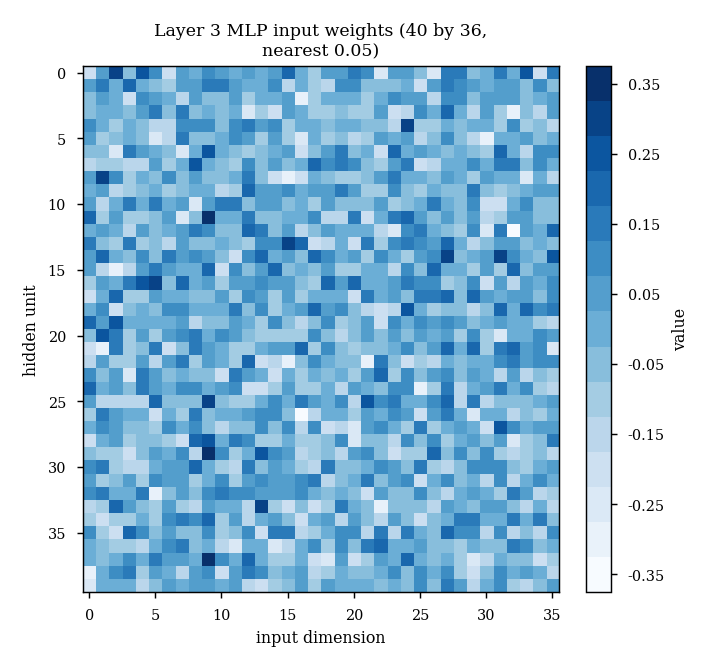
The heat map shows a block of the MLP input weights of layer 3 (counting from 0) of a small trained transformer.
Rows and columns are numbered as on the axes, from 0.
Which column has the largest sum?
9
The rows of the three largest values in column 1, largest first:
8, 20, 14
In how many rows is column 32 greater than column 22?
19
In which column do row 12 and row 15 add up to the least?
23
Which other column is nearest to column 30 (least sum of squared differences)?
28
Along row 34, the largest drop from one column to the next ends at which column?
10
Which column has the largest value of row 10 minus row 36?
11
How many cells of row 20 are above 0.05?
8
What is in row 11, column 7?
-0.25
